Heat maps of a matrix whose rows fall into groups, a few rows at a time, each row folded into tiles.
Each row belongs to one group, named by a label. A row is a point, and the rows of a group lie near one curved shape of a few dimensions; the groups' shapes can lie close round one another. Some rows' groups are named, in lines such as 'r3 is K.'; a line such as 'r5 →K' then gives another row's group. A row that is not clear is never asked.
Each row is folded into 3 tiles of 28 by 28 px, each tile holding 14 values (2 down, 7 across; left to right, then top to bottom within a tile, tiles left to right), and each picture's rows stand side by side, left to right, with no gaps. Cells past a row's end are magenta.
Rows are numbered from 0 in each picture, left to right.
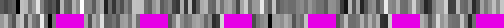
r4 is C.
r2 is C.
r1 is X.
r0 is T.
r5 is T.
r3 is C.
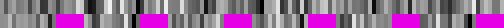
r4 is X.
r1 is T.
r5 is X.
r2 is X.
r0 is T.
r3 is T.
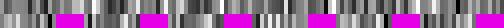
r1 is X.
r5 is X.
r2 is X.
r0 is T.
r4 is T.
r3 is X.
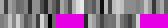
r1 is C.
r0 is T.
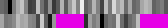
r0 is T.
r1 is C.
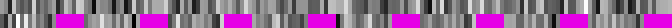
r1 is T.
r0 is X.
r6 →T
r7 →T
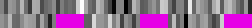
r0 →T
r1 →T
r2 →C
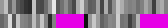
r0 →X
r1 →C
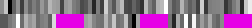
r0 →X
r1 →T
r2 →X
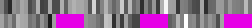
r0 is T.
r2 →X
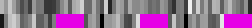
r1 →C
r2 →C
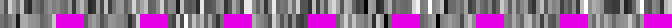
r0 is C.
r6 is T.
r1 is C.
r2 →X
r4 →T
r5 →C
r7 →X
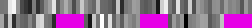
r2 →C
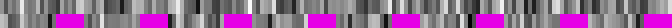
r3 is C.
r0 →T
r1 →X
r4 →X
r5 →T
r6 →X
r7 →T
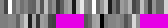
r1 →C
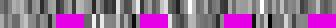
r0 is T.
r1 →X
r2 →T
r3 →C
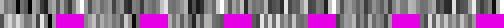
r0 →T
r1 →T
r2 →X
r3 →X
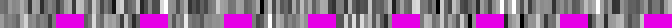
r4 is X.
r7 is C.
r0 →T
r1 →T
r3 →X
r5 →T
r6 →C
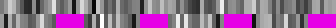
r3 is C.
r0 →X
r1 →X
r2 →X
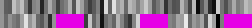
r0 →T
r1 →C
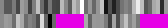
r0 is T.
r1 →X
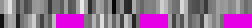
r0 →C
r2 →X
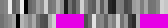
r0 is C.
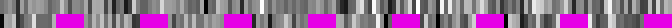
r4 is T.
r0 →C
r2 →X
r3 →C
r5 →C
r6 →C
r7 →T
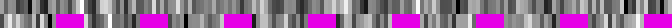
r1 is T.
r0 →T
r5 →X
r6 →T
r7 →X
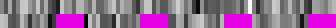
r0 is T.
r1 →C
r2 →C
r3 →T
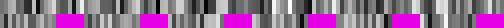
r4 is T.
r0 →X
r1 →X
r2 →X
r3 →T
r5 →T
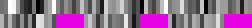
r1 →T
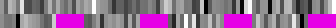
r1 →C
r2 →X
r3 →T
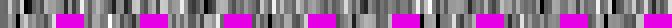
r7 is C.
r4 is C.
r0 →C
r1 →T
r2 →X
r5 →C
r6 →X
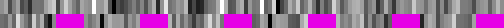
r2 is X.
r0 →X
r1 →C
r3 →C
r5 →C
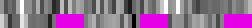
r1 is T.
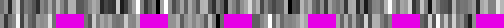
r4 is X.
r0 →X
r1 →X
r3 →X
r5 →X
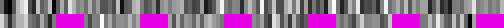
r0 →T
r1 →X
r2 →X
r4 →C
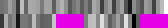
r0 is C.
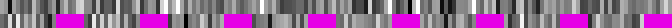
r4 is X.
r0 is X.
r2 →C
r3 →C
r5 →X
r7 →C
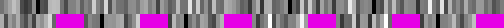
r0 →X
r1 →C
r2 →C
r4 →X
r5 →C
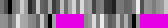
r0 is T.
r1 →X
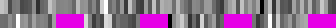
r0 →X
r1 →T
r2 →C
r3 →X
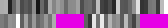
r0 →X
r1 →X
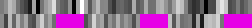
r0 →X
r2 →X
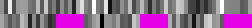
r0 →T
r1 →C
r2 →X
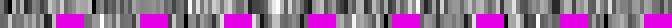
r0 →C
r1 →X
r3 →T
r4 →T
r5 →C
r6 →C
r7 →C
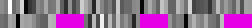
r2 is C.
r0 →C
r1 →X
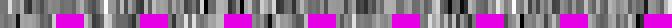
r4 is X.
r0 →C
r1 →T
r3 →C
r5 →T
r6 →C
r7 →T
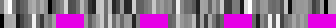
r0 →C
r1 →T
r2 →T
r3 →X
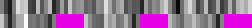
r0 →T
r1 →T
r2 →T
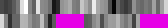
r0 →T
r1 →C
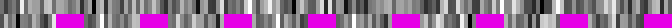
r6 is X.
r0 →C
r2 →T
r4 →X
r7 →T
